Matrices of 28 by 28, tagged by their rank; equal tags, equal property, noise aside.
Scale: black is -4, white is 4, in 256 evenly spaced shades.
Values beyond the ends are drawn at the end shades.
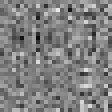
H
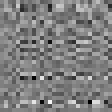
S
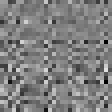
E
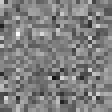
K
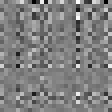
S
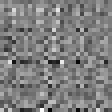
H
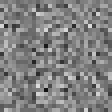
H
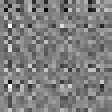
S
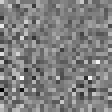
K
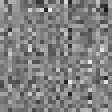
K
